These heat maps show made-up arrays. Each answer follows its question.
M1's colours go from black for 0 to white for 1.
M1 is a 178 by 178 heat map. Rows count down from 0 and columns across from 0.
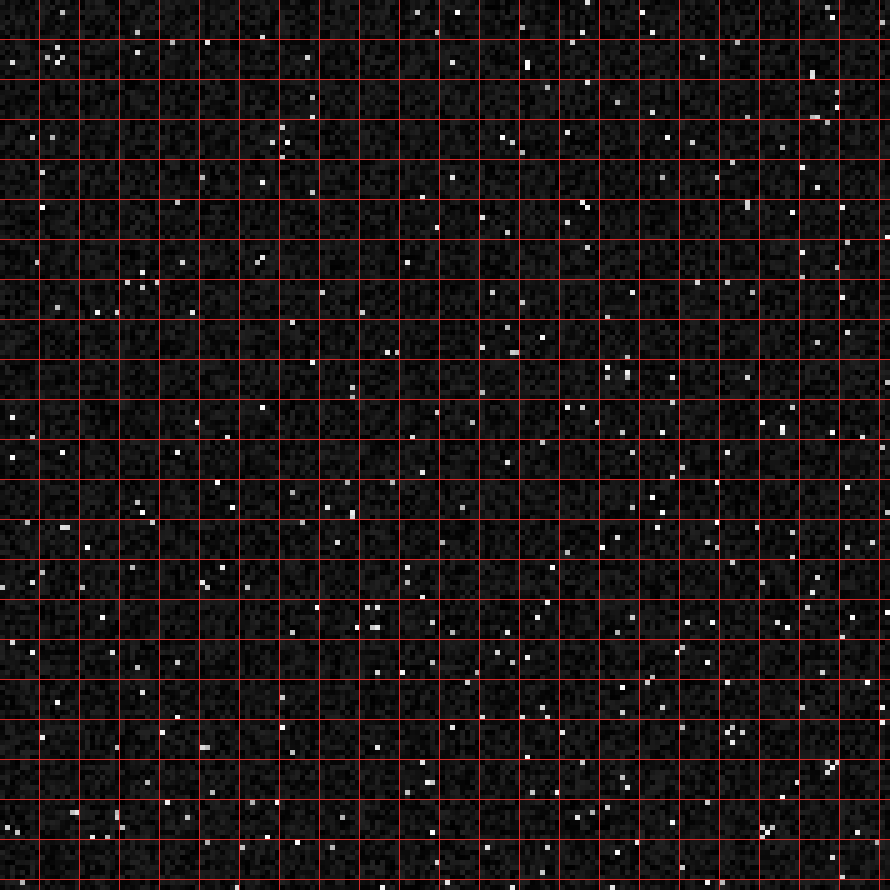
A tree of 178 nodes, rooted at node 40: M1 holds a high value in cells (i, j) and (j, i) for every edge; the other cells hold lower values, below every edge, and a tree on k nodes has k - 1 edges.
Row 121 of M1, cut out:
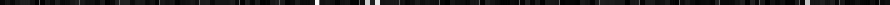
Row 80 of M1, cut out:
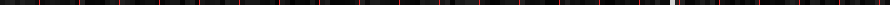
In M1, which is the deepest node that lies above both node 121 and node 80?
75
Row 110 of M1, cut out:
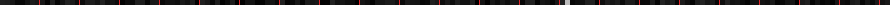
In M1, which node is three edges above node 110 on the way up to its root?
116
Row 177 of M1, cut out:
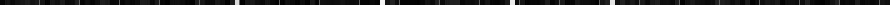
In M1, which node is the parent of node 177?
102
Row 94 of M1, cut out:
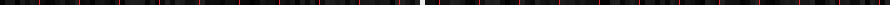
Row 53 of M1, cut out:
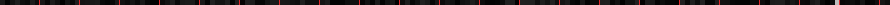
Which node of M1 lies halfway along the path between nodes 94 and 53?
152
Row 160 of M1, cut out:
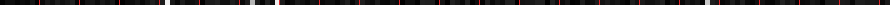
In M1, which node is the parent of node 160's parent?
132
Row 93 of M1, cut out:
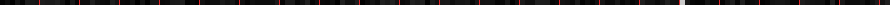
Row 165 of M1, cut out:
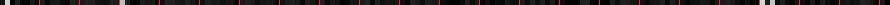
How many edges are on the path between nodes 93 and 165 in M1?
8
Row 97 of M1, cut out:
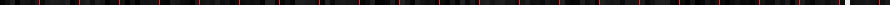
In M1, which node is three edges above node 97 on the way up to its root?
143
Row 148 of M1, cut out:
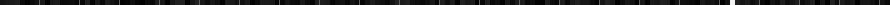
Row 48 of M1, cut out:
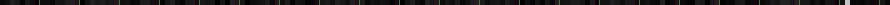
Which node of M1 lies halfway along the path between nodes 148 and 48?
35
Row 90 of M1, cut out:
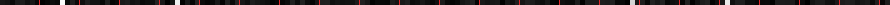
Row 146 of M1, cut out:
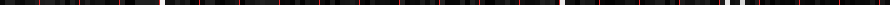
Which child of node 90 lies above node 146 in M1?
145
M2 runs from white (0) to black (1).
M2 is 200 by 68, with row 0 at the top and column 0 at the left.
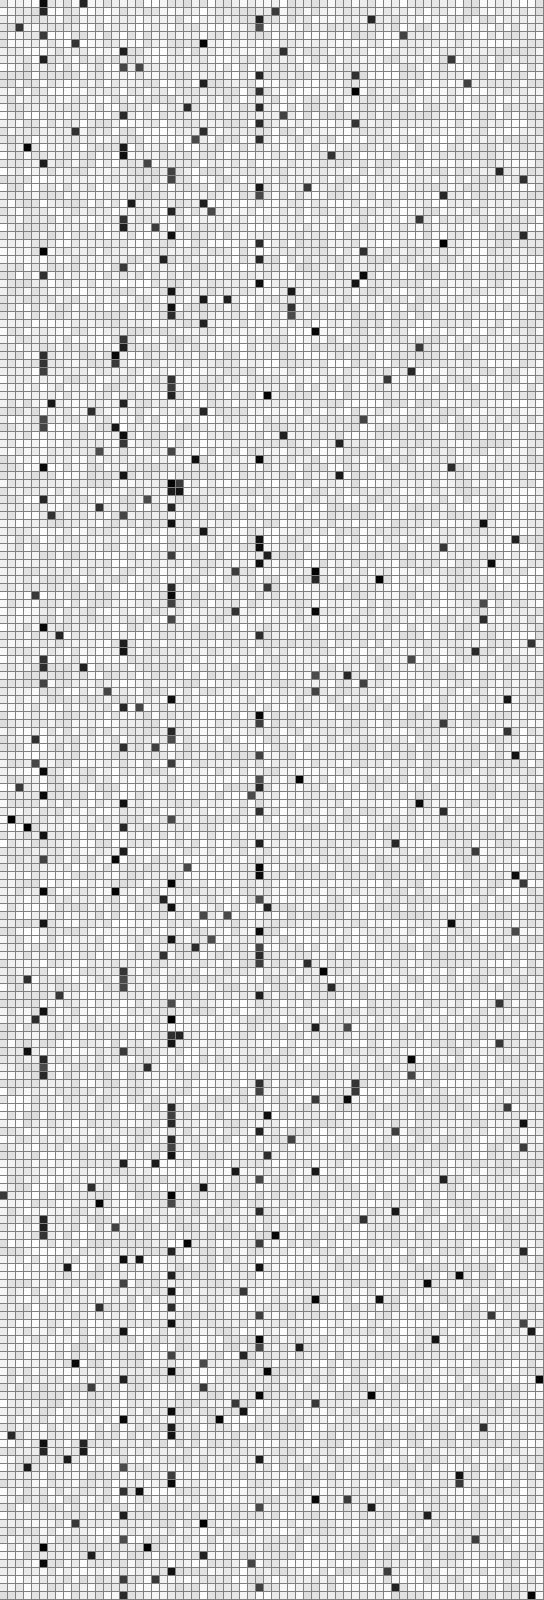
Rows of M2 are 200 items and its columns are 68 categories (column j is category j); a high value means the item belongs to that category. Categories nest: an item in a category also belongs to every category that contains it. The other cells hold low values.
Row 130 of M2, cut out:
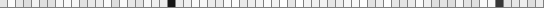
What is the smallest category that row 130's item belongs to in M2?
62
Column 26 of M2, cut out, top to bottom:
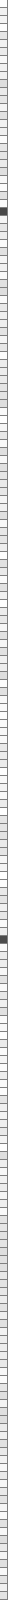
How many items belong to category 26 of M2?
2
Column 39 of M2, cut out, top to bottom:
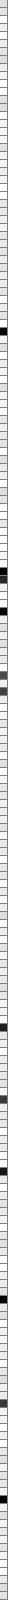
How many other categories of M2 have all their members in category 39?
4
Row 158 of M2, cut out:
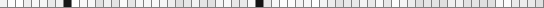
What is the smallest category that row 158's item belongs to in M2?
8
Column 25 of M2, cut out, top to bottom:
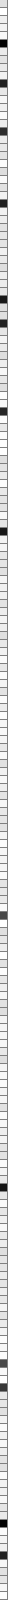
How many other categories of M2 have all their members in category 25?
5
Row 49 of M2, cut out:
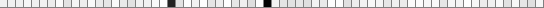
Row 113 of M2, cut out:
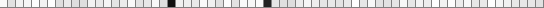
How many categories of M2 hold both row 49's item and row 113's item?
2
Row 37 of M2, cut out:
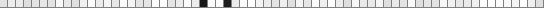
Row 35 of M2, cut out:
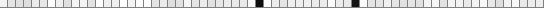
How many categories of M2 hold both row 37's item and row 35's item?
0
